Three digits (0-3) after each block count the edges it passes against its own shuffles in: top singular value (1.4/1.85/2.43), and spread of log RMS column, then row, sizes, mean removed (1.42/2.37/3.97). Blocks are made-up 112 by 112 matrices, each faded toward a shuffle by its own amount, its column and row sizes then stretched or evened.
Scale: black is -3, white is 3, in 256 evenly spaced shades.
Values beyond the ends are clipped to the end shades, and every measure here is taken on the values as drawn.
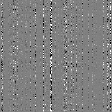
2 3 1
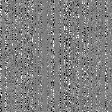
0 3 0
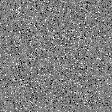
0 1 1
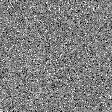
0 0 0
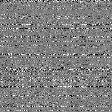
2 0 3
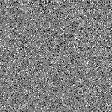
2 0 1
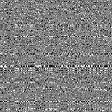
3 0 2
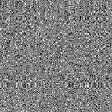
3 1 1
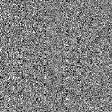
2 2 0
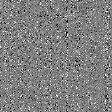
0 2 1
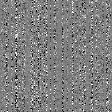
1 3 0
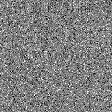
2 0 0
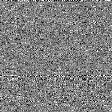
2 0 2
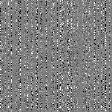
2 3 1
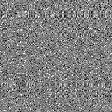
3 0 1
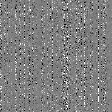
1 3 0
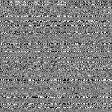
3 0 3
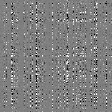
3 3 2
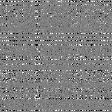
2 2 3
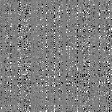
1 3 2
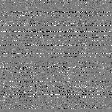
1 1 3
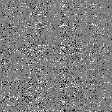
1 2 2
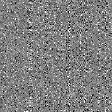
2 2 1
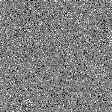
0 0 1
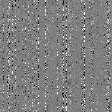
1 3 0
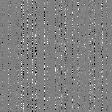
1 3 1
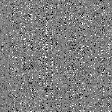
0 2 1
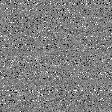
0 0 2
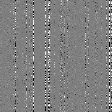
3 3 0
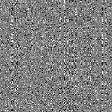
3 2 1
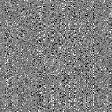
3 2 0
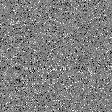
1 0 0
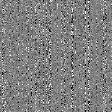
1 3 0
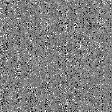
1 2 1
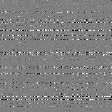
3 1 3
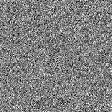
2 0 0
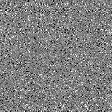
2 0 1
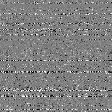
3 0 3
